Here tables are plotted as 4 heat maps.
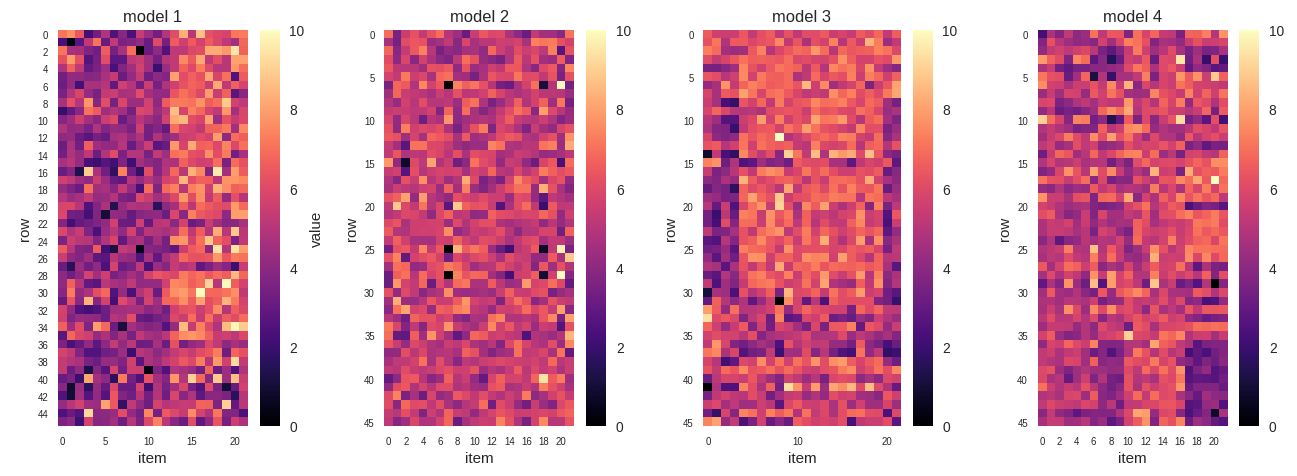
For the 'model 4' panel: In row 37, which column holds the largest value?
11
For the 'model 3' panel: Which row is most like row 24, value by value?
28
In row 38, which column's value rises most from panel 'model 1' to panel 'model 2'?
4
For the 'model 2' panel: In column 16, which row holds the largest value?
29
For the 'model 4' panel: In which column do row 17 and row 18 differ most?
20
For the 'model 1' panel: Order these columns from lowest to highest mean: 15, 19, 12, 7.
7, 12, 19, 15
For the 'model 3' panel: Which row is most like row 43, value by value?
35
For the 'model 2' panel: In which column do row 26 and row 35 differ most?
1
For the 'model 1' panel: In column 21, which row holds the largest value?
34
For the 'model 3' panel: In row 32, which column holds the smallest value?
16
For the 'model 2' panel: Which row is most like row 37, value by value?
8
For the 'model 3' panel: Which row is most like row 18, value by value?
25
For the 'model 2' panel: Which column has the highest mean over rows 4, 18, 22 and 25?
9
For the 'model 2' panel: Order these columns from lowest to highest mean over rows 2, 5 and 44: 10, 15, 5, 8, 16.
10, 8, 5, 16, 15
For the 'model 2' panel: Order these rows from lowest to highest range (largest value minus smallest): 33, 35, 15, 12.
12, 33, 35, 15
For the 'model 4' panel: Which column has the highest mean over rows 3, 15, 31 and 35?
16
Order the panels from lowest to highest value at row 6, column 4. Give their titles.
model 1, model 4, model 3, model 2
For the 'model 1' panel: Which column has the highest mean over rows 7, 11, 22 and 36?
17
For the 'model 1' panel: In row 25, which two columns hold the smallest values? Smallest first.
9, 6
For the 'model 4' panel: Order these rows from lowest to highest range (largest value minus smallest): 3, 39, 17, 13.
13, 39, 17, 3
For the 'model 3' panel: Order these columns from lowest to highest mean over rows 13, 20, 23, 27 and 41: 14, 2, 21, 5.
2, 21, 5, 14
